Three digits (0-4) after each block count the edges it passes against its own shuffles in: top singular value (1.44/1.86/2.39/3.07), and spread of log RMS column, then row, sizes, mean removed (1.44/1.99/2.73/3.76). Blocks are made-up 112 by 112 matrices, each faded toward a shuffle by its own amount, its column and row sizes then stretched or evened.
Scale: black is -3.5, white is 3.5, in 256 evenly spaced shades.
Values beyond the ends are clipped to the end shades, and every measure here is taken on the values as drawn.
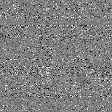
2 0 3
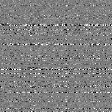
3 1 4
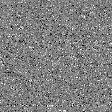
0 0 2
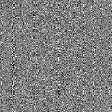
3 3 0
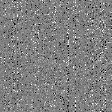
1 3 0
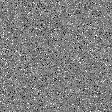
0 0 0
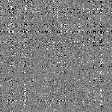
2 3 3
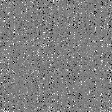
0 3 2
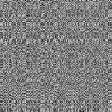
4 2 3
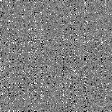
1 3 2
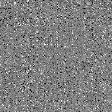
1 2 2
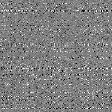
3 1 3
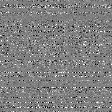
0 1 4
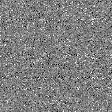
0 1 2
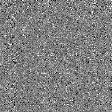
1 2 2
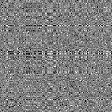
4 1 3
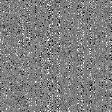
0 4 0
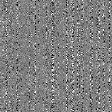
2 4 0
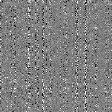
3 4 1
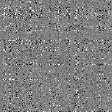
2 3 3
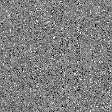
0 2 1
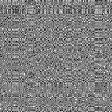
4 0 3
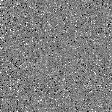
1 1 1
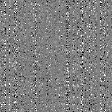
2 4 1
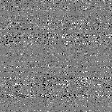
1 2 4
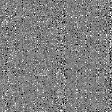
2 3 1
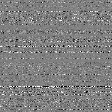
2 0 4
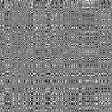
4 3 4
